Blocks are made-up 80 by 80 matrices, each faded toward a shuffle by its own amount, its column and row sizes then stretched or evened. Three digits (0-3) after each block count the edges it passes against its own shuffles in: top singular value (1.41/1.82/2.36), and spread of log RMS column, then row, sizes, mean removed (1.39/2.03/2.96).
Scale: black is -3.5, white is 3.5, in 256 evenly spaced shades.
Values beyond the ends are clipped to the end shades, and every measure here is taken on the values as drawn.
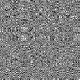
3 1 1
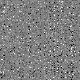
0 2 1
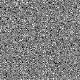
1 1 1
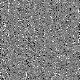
0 2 0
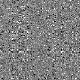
2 2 1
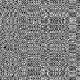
3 0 1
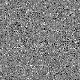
0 1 1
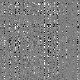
1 3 2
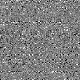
2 0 2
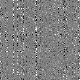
1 3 1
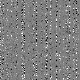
0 3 0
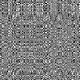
3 2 2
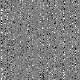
0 3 0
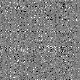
1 2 2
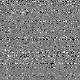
1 1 3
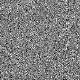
0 2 0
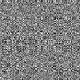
3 1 2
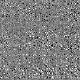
1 2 2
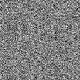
2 0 0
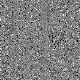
0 2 0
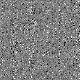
1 2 0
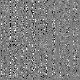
1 3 1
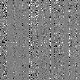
1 3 2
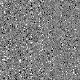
1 2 0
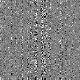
2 3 0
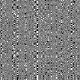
3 3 0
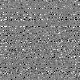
1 1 3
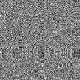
2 0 1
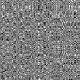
3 2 0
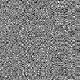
3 1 0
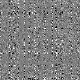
1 3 2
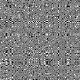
3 2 2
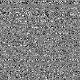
1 1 3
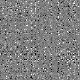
1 2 2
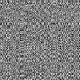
3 2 2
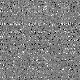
2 0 2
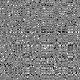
3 0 2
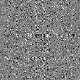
2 2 1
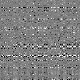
3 1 3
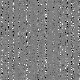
0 3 0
